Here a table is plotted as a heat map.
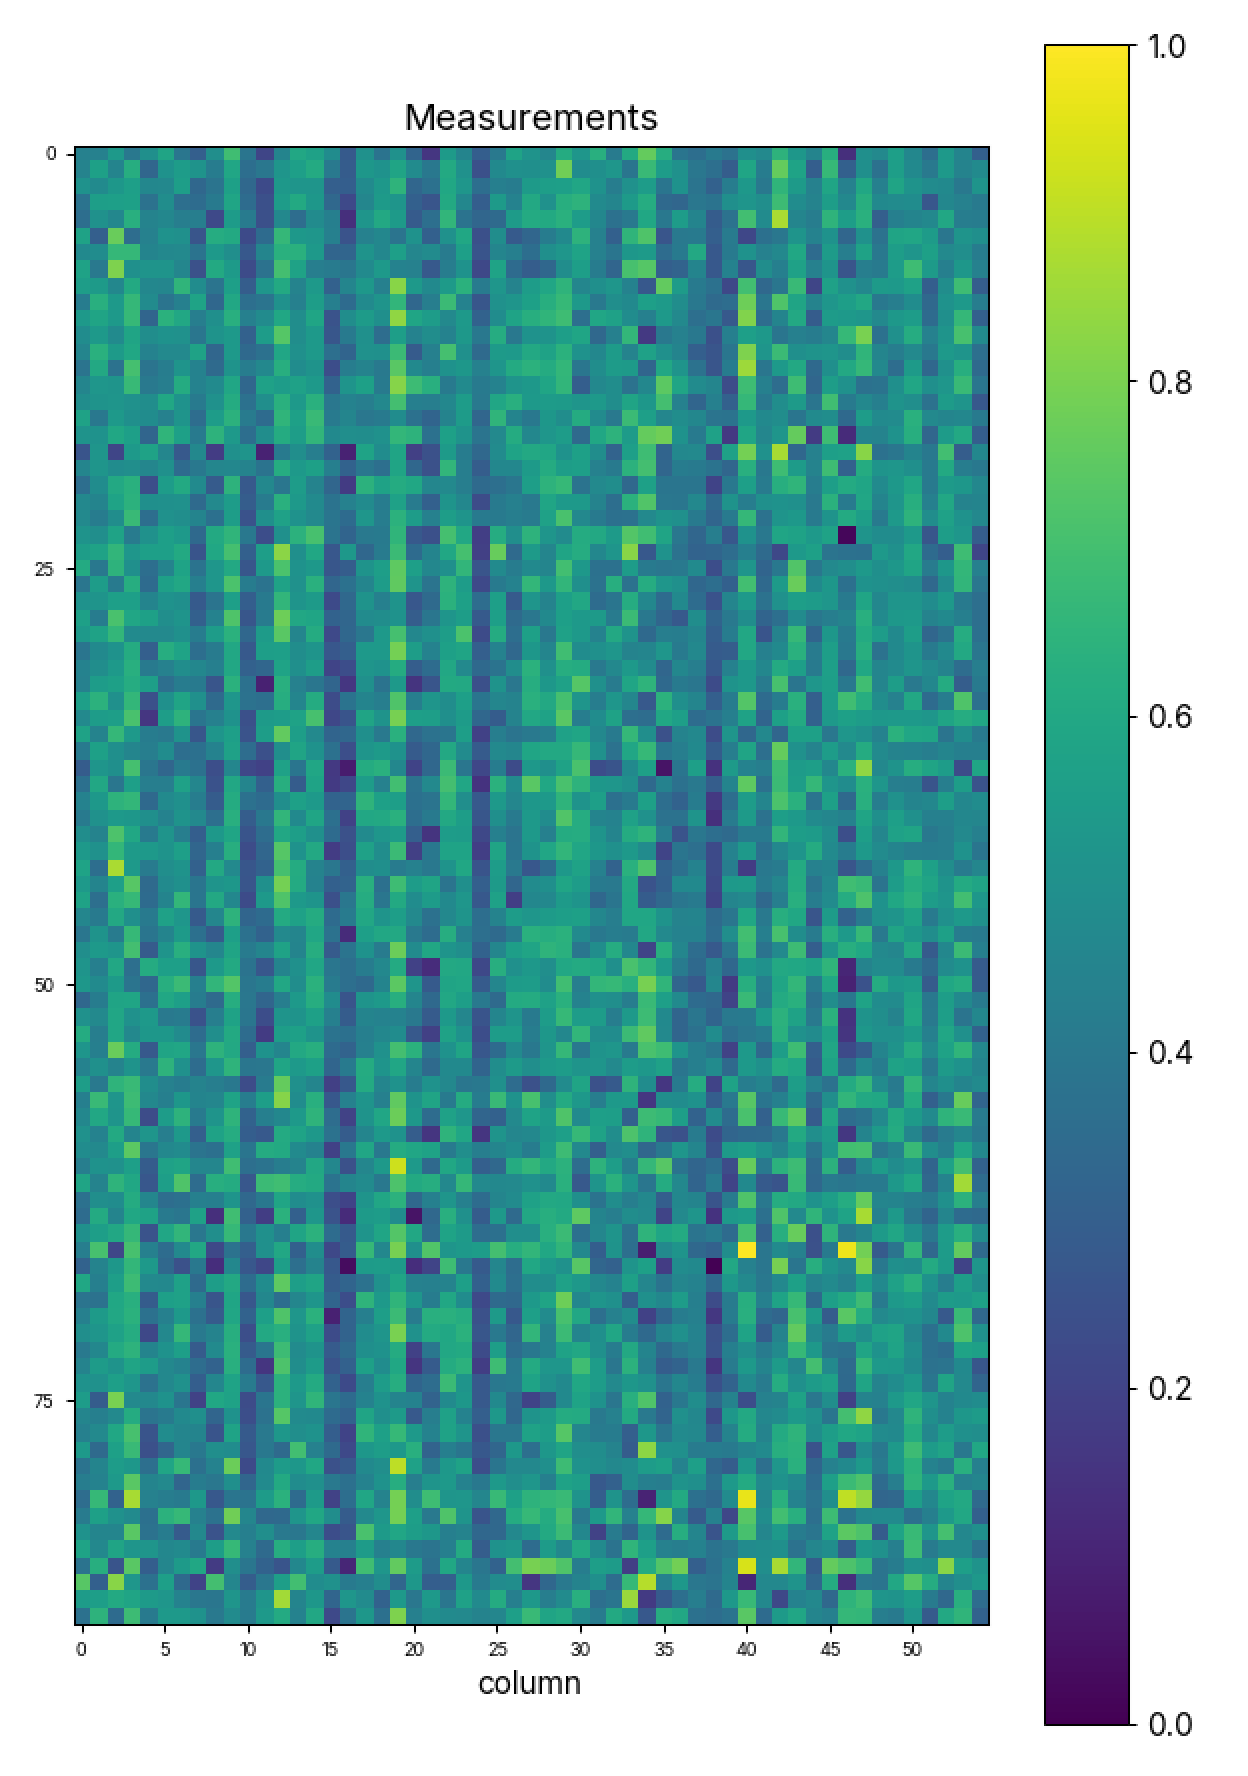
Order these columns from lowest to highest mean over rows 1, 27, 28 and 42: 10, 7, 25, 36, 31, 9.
10, 7, 36, 31, 25, 9
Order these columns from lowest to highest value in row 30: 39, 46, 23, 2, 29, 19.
39, 46, 2, 23, 29, 19
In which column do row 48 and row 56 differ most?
35
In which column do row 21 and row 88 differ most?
34
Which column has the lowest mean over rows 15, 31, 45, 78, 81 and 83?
15
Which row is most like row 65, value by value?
58
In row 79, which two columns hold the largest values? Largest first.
19, 9
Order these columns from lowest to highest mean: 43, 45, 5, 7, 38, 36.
38, 7, 36, 5, 45, 43
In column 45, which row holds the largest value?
85
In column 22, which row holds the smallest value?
86
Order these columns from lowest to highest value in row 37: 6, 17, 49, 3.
6, 49, 17, 3
